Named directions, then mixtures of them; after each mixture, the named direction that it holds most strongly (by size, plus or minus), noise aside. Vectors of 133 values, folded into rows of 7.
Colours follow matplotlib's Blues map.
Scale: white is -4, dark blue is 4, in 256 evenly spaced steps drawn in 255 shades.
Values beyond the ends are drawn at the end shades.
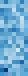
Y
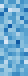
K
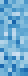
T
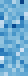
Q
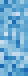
T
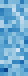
Y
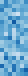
T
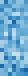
T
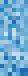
T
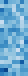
Y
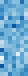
Q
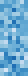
T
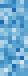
Y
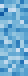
K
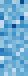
Q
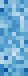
Y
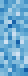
T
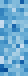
Y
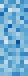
K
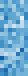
Q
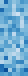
Y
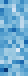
Y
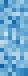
T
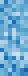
T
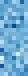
Q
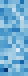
Y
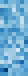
Y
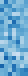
T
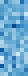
Q
